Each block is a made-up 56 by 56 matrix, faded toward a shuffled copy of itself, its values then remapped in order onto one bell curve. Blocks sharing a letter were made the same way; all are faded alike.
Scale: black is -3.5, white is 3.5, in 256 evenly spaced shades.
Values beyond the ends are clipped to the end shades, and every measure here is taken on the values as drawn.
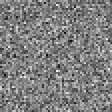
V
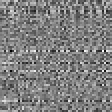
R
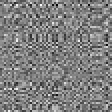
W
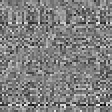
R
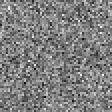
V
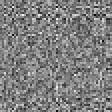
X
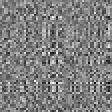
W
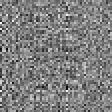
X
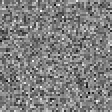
V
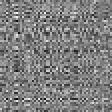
R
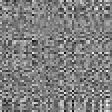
W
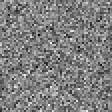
V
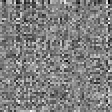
X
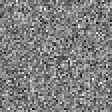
V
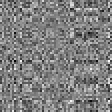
W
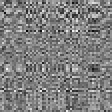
W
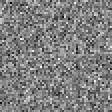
V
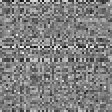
R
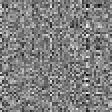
X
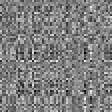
W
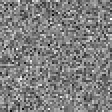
V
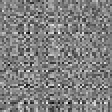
R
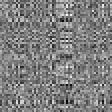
W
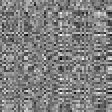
W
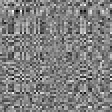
W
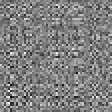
W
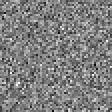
V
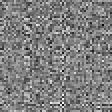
X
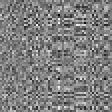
W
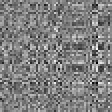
W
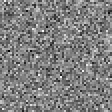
V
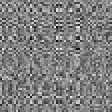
W
